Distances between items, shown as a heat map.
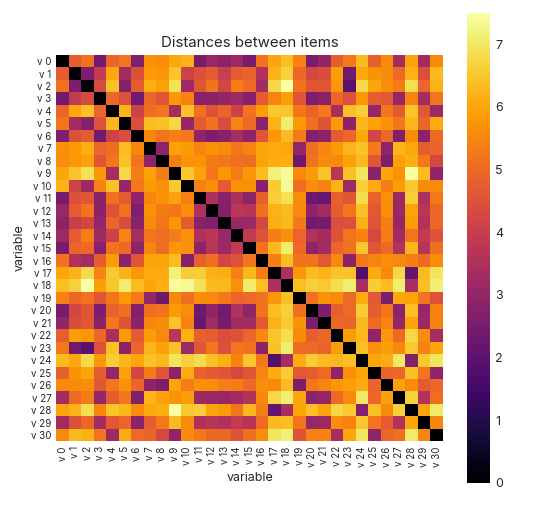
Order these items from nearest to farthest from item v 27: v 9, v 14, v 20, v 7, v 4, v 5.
v 20, v 14, v 4, v 5, v 9, v 7
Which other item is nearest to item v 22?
v 25
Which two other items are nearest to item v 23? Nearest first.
v 2, v 1
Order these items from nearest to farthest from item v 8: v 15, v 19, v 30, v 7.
v 19, v 7, v 30, v 15
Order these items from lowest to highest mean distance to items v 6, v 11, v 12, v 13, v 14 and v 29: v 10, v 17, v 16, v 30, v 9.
v 16, v 30, v 10, v 9, v 17
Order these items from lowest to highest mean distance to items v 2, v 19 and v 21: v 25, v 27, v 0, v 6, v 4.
v 6, v 0, v 27, v 25, v 4
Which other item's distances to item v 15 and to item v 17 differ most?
v 24
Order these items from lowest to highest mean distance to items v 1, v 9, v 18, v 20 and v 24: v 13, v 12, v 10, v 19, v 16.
v 13, v 12, v 16, v 19, v 10
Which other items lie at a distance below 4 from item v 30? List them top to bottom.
v 4, v 9, v 22, v 25
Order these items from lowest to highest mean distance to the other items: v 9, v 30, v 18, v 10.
v 30, v 10, v 9, v 18
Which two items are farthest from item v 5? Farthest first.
v 18, v 9
